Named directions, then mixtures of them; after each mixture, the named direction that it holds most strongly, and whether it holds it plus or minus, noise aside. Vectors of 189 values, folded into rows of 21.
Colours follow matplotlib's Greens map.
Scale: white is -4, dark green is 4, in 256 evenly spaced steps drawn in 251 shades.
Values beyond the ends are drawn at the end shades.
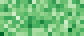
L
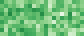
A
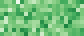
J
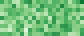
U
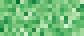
J, minus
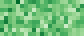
J, minus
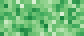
J, plus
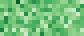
J, minus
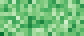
L, plus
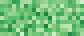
U, minus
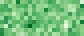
L, plus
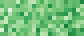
J, plus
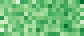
U, plus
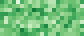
J, plus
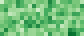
A, minus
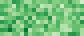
U, minus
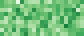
J, plus
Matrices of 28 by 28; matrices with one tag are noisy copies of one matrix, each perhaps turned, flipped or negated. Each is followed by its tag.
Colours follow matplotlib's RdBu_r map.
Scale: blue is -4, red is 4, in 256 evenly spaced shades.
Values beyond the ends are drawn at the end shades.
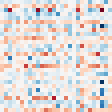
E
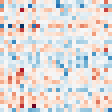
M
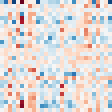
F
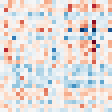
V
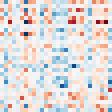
M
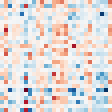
M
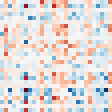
M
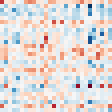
M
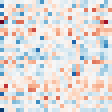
F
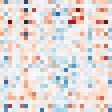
M
